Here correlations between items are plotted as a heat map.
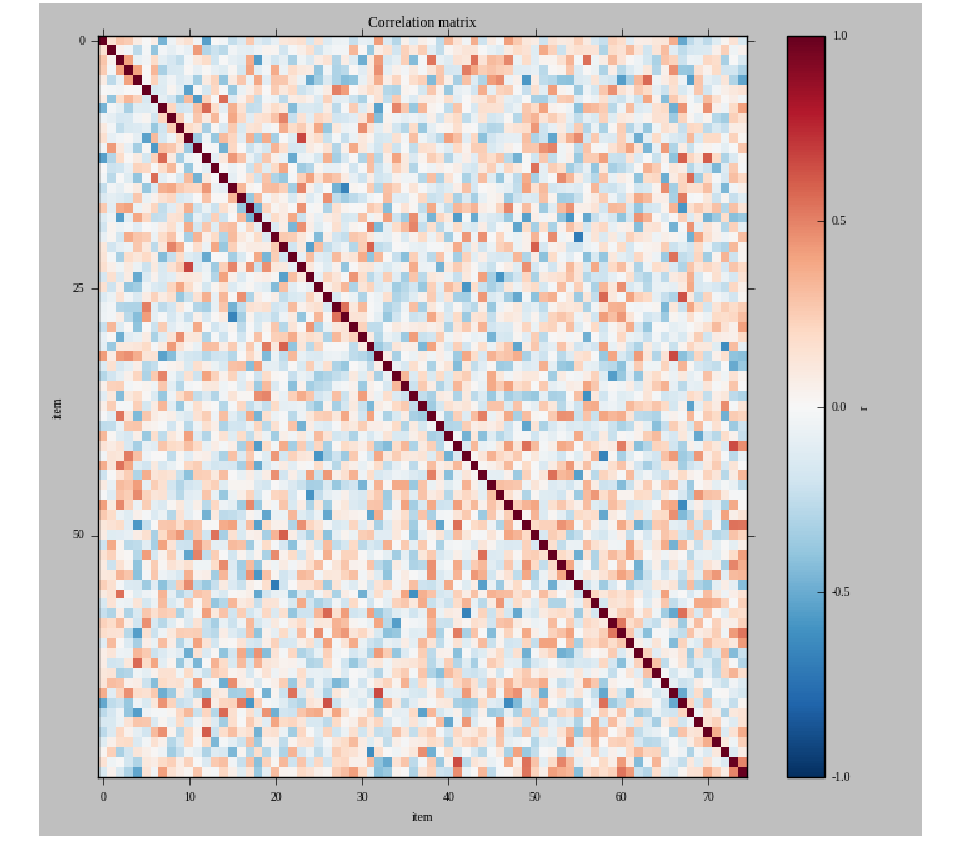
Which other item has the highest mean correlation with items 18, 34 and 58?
67
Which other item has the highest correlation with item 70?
12
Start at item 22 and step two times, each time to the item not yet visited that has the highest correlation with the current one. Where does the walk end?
32
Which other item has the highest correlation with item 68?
14
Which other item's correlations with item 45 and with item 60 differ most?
4
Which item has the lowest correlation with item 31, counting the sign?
72
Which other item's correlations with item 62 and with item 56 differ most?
18
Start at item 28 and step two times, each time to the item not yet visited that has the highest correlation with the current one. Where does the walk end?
5
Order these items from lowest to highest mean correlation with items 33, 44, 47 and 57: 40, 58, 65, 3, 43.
40, 58, 43, 3, 65
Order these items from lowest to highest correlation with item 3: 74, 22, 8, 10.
74, 8, 10, 22
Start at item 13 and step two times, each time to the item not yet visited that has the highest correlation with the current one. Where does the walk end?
21
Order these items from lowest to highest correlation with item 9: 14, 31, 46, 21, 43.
46, 14, 43, 31, 21
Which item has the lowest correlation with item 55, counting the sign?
20
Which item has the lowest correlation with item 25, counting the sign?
42
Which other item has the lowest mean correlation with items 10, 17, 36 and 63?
11
